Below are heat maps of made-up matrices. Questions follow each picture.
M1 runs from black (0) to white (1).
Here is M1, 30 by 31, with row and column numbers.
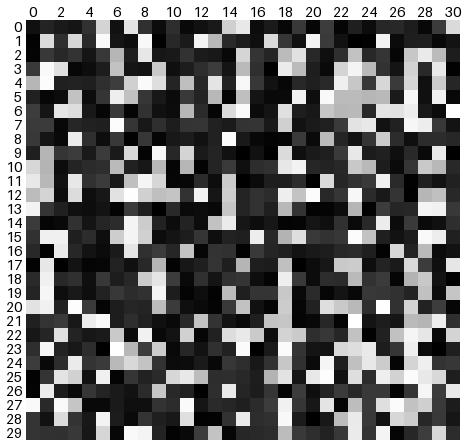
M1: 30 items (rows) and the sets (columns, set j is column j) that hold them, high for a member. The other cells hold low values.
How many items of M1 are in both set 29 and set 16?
1
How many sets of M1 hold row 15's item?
12
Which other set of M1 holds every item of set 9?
1
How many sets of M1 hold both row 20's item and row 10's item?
5
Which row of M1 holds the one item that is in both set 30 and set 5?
0
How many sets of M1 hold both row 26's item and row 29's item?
0
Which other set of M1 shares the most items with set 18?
23
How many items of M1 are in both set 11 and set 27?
6
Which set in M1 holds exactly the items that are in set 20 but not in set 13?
10
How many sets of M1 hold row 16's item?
5
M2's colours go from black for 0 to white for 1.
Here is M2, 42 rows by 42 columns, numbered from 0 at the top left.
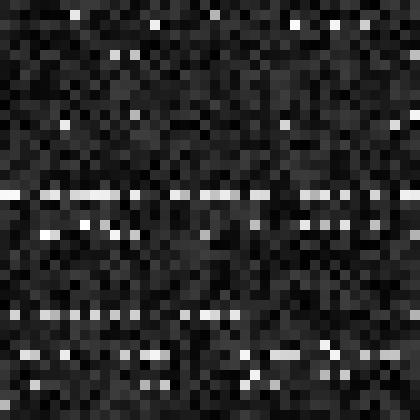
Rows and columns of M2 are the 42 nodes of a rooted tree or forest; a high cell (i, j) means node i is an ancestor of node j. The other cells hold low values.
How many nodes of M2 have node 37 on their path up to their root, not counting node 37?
3
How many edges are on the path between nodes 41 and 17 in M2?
6
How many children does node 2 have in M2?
4
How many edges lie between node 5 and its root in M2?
3
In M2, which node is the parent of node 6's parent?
35
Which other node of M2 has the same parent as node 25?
34
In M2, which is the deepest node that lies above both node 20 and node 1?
31
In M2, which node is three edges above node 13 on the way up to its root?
23
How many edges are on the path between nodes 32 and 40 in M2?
5
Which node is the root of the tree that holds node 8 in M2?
19
